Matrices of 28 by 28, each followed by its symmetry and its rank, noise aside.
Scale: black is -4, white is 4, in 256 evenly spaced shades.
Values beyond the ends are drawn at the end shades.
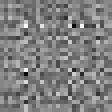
no symmetry, rank three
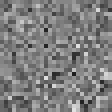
symmetric, rank six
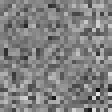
symmetric, rank four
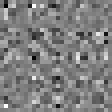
no symmetry, rank four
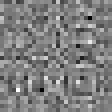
antisymmetric, rank four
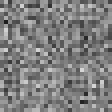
antisymmetric, rank six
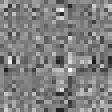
symmetric, rank four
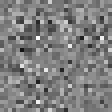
symmetric, rank six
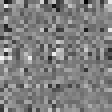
no symmetry, rank four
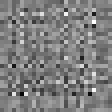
antisymmetric, rank four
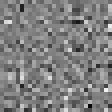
antisymmetric, rank six
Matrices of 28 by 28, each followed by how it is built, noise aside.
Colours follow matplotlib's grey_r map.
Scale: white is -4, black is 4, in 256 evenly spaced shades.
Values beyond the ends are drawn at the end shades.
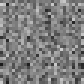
low rank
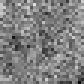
smooth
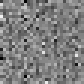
uneven columns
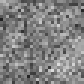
smooth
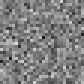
noise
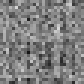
blocks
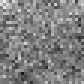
smooth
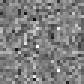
uneven columns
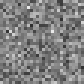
noise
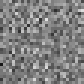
blocks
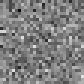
noise
